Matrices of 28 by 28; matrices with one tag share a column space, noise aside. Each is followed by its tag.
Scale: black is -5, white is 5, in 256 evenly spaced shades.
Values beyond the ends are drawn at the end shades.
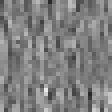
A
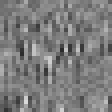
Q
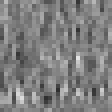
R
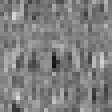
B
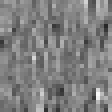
A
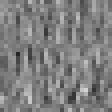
R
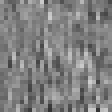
B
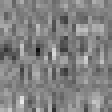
Q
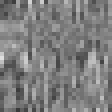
B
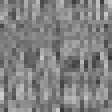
B
